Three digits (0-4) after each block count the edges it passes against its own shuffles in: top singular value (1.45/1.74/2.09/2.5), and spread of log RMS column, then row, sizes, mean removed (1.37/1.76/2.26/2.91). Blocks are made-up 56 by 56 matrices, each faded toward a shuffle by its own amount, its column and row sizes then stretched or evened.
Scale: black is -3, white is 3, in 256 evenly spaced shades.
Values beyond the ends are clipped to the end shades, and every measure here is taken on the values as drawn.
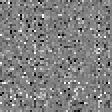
1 2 2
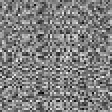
4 0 3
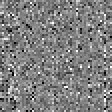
1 3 1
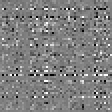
3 3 4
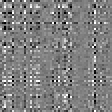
4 4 4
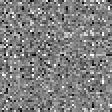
2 2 1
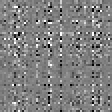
3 4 4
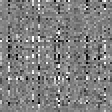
3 4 3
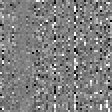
2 4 0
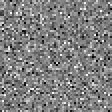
1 0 0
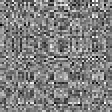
4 2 3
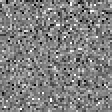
0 0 1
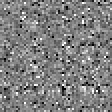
2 2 1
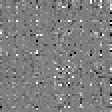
2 3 2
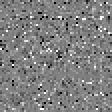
0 0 2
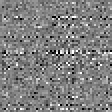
3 2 4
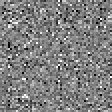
0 2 1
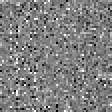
0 2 0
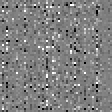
0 4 1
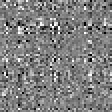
3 3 3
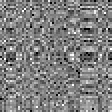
4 1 2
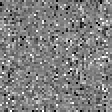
0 2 0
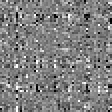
2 3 3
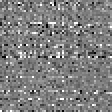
1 1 4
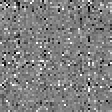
1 2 3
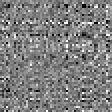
3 3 3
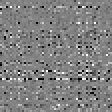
3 2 4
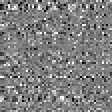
3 0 3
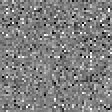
0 2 2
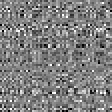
4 0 4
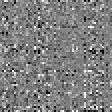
0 4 3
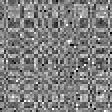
4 0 1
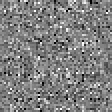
1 2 1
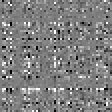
3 4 4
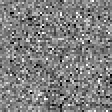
0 1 2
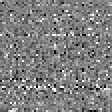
1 1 4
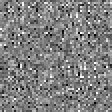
2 2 1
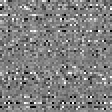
2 1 4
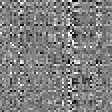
4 4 3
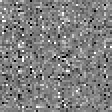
1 2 1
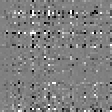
2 4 4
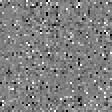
1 1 2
